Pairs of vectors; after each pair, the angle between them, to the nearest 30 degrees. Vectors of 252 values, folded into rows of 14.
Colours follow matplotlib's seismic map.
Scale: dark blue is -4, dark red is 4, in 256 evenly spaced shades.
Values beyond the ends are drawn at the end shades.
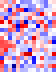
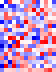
120 degrees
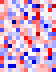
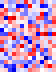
90 degrees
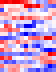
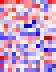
30 degrees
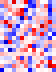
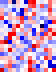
150 degrees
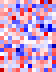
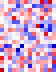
30 degrees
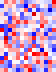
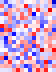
150 degrees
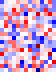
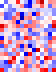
90 degrees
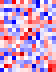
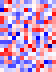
90 degrees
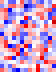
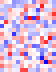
120 degrees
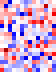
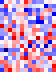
150 degrees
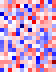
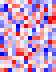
90 degrees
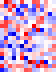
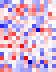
150 degrees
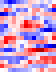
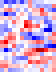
30 degrees
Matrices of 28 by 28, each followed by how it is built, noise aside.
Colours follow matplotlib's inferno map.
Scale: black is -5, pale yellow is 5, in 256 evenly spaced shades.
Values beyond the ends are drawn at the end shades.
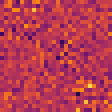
block diagonal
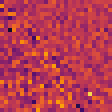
lower triangular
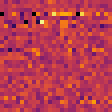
uneven rows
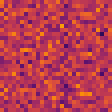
repeating rows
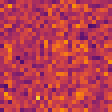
blocks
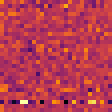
uneven rows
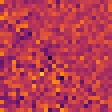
lower triangular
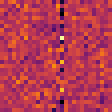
uneven columns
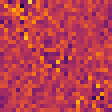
block diagonal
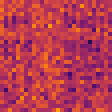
blocks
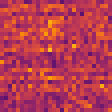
blocks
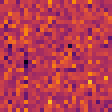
uneven columns
